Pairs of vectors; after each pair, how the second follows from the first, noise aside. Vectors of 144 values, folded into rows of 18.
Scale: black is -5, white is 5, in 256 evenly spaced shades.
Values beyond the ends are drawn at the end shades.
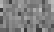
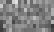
reversed, negated.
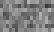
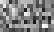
wrapped around, negated, scaled up.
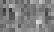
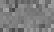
reversed, negated, partly zeroed.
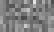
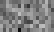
reversed, negated.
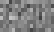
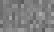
reversed, shrunk.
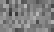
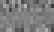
partly zeroed.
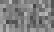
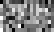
reversed, negated, scaled up.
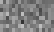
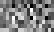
reversed, negated, scaled up.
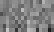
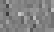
wrapped around, partly zeroed.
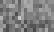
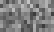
reversed, negated.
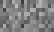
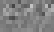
reversed, negated, partly zeroed.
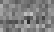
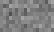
reversed, shrunk.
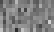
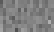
shrunk.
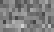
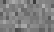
wrapped around, partly zeroed.
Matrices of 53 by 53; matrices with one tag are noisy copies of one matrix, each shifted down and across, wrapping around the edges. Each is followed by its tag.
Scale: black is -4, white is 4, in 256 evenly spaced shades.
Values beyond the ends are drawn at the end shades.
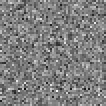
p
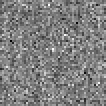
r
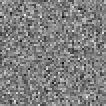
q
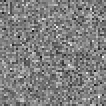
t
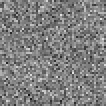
t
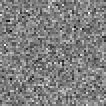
q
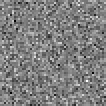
t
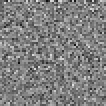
p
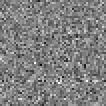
p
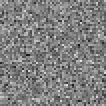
q
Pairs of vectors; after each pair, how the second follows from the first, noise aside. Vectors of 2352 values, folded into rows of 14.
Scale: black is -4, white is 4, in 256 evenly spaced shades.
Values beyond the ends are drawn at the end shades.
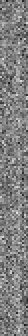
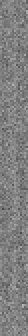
wrapped around, shrunk.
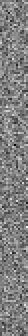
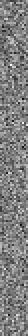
wrapped around, negated.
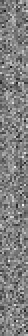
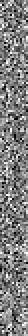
reversed, negated, scaled up.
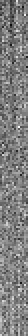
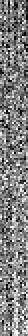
reversed, negated, scaled up.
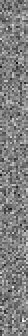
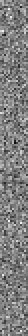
wrapped around, negated.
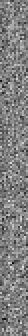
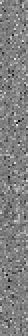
wrapped around, partly zeroed.
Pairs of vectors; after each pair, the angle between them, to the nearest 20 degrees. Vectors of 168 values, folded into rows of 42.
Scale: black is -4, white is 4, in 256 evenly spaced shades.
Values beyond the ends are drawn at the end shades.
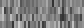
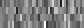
120 degrees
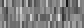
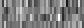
20 degrees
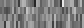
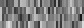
60 degrees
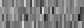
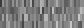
160 degrees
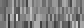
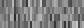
40 degrees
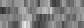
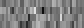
120 degrees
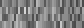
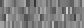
80 degrees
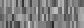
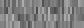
140 degrees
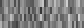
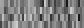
160 degrees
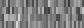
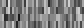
160 degrees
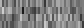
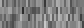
20 degrees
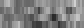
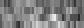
160 degrees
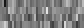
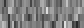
40 degrees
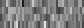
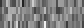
20 degrees
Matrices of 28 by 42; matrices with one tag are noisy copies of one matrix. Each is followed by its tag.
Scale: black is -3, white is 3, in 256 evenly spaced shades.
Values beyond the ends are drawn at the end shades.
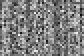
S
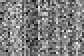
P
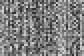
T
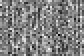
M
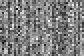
M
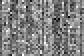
S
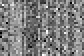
P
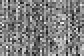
T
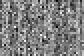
S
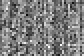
S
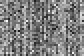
T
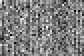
M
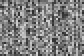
M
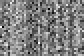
P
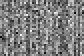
M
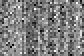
P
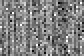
M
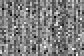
M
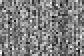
M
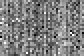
T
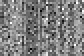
P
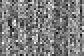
S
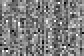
S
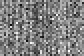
T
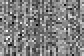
T
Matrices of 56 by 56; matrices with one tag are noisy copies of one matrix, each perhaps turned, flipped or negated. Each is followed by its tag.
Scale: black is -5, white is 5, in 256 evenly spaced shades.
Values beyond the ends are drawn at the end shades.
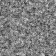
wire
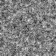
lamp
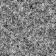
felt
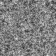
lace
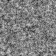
lace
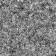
felt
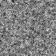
wire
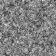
felt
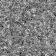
wire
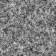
felt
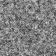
lamp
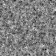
wire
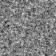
wire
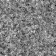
lace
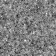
lace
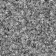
wire
